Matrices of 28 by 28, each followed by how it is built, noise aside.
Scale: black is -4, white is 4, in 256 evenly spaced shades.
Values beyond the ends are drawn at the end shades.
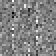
uneven columns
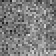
smooth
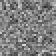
blocks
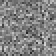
repeating rows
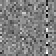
uneven columns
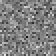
noise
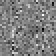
uneven columns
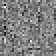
uneven columns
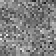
smooth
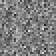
repeating rows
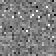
sparse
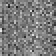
repeating rows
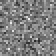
noise
